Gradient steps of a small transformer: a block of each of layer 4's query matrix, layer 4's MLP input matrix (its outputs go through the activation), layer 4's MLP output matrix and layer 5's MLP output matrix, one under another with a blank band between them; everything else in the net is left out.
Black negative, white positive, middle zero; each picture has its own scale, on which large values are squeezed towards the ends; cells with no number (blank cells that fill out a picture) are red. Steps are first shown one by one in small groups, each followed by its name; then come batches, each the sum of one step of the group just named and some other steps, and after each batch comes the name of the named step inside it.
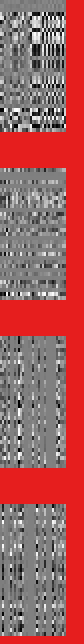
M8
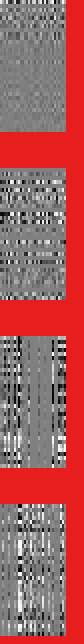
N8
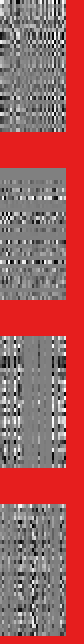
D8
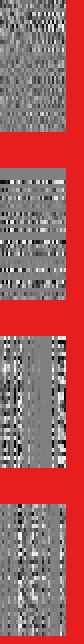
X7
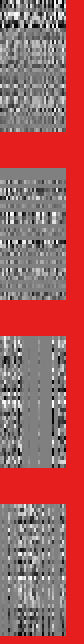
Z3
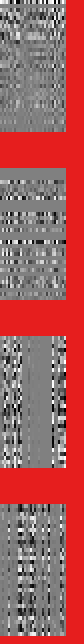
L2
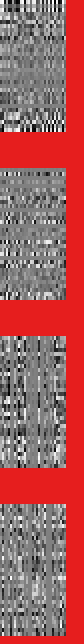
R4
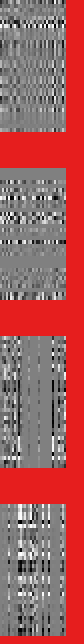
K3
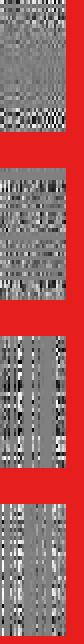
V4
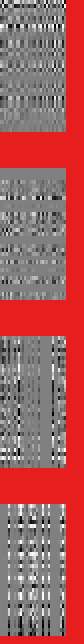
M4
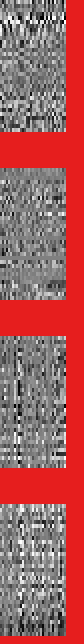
M4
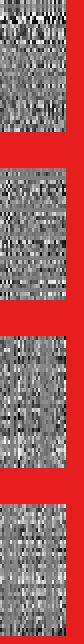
R4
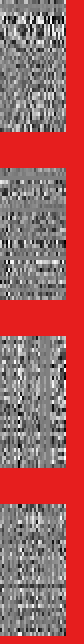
L2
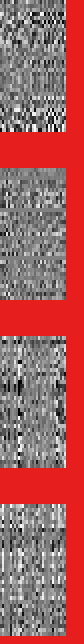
V4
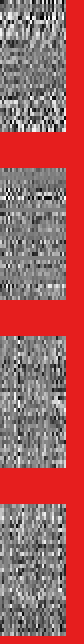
Z3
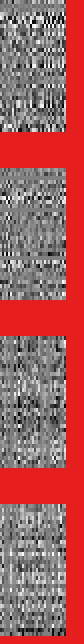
K3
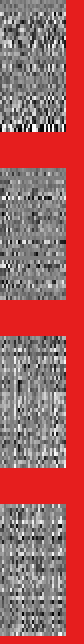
X7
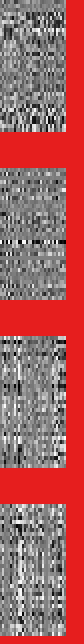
N8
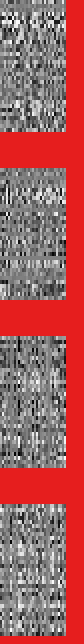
N8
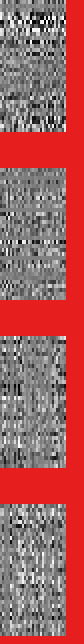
N8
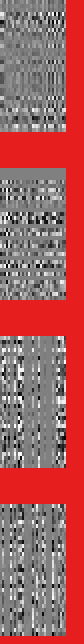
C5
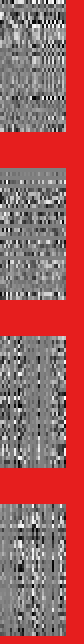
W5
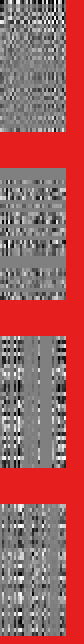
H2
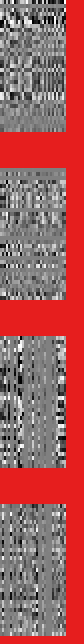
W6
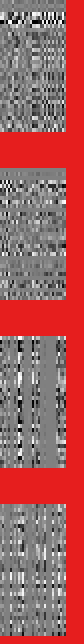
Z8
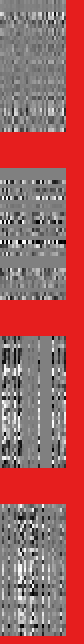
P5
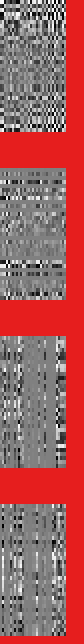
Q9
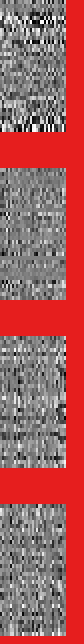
W6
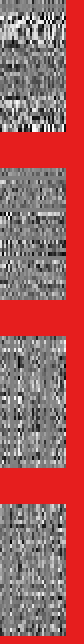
C5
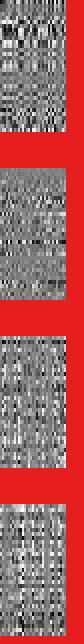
H2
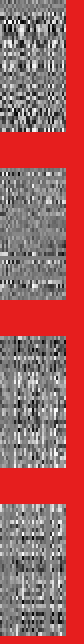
Z8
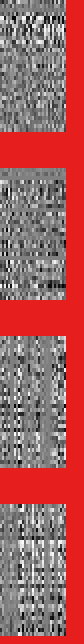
W5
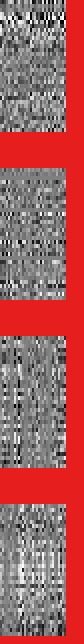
P5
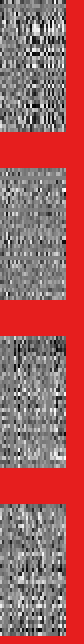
H2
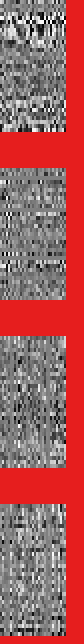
Q9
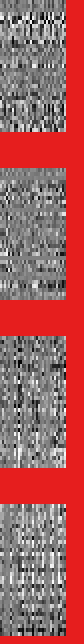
Z8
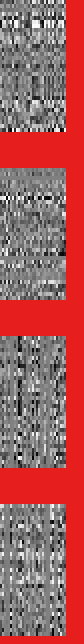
W5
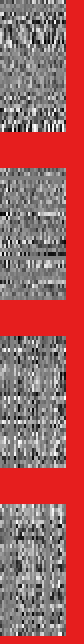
W5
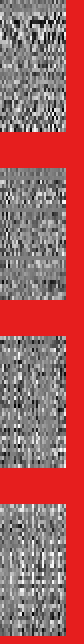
Z8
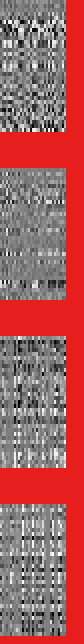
Z8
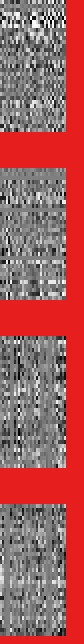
Q9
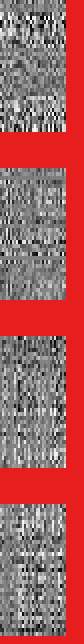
P5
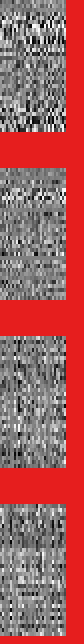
P5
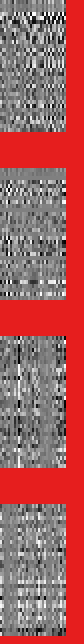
Z8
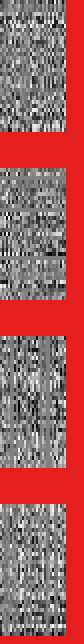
C5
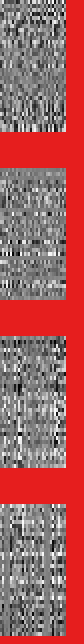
Q9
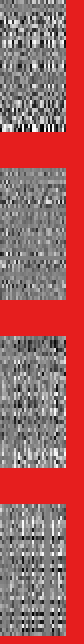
W5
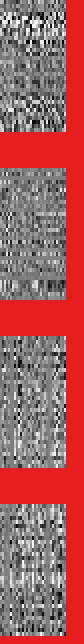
Q9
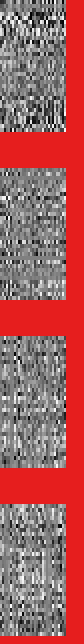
H2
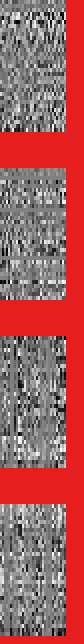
Q9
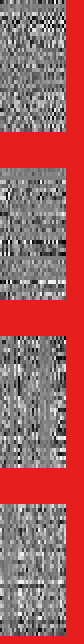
H2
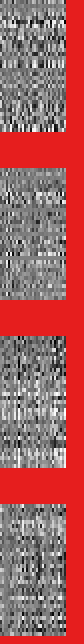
P5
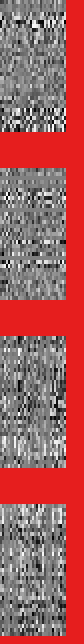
W5
